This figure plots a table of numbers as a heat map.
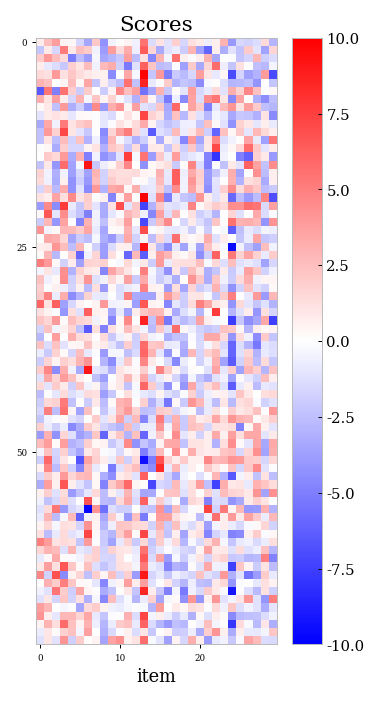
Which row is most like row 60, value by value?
56
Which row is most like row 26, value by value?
58
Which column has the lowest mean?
8
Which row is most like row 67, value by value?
25
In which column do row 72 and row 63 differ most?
29
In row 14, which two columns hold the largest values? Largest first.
11, 13
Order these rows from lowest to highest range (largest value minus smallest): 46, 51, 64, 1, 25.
46, 1, 64, 51, 25
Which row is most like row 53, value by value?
39
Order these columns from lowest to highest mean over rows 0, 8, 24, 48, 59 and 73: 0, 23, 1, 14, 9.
14, 0, 9, 23, 1
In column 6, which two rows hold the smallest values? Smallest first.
57, 35
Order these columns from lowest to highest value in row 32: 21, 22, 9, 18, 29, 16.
16, 29, 18, 9, 22, 21
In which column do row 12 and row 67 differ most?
13
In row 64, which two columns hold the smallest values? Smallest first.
24, 16
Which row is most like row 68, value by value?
12
